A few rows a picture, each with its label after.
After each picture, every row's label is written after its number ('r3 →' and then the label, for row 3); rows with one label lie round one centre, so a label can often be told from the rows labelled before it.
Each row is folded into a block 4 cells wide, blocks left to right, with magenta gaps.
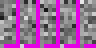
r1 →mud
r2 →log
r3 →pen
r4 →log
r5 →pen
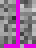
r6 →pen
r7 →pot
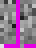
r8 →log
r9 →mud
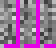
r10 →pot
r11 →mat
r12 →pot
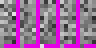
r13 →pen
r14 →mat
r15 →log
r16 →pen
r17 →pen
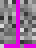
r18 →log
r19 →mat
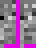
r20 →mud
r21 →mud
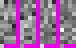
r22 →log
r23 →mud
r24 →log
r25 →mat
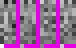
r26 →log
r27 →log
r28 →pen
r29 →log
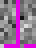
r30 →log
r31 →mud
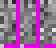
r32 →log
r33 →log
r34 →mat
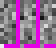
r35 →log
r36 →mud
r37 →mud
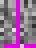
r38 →mat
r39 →log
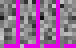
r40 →mud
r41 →log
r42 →mud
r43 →pen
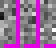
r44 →mud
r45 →pen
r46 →mat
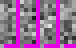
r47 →pot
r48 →pen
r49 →mud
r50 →pot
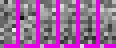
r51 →mat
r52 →mud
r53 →pot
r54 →pot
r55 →pot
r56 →pot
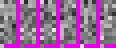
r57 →log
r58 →mat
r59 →mat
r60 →mud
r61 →log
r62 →mud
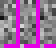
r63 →mud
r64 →log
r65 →mud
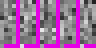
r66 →mud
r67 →log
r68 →mat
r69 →mud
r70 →log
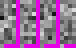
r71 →mud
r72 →pen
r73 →mud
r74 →pot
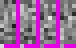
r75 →log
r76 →pot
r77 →mud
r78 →mud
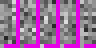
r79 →pot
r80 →mat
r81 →log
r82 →log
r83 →pen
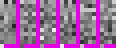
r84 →log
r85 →pen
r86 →mat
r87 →log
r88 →pot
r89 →pot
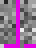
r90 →log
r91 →mat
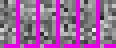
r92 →mat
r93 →pot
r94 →pot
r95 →pen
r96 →mat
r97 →mud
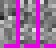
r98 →mud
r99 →mat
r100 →mat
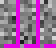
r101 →pen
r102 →pot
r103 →mat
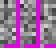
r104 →mat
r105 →pen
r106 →mud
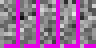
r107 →pen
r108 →mud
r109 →pot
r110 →log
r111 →mud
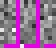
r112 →mat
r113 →log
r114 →mud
